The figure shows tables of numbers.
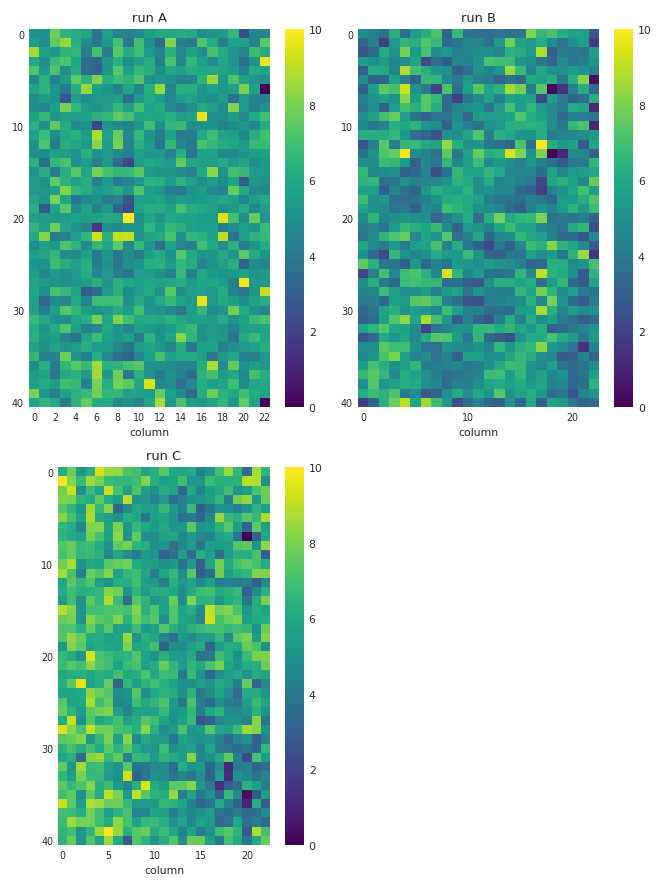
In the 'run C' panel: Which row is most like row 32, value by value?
33
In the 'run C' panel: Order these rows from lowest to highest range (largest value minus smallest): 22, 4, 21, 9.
21, 22, 9, 4
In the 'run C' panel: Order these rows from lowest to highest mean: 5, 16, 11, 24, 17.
24, 5, 11, 17, 16
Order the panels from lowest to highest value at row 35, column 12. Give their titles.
run B, run A, run C
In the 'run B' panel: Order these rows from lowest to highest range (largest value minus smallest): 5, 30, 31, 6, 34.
30, 31, 34, 5, 6
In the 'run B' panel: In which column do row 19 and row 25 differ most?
8
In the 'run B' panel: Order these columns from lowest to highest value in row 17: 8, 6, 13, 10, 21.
13, 6, 8, 10, 21
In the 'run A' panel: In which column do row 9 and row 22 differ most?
18
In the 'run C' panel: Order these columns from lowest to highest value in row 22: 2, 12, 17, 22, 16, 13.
16, 13, 17, 22, 2, 12
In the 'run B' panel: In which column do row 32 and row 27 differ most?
6
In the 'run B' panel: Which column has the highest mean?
4
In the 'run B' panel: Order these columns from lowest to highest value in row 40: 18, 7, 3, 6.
18, 7, 3, 6
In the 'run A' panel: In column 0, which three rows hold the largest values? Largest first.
2, 39, 4
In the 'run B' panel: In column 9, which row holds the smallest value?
7
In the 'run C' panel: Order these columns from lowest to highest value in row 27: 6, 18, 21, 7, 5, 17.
17, 18, 7, 5, 6, 21
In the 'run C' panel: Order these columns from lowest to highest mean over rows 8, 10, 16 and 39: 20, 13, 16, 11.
13, 11, 20, 16
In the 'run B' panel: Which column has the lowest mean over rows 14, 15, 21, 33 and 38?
19
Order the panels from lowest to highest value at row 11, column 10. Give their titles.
run C, run B, run A
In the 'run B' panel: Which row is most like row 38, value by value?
37
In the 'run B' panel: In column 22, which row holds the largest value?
16
